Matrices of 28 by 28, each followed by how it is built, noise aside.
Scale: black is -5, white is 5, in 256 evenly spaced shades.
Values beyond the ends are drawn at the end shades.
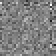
low rank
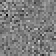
block diagonal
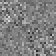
block diagonal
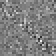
banded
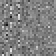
uneven columns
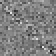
banded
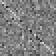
diagonal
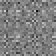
low rank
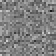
low rank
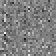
uneven columns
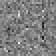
uneven columns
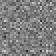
low rank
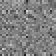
low rank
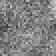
smooth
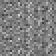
repeating rows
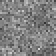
smooth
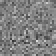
low rank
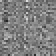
low rank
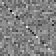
diagonal
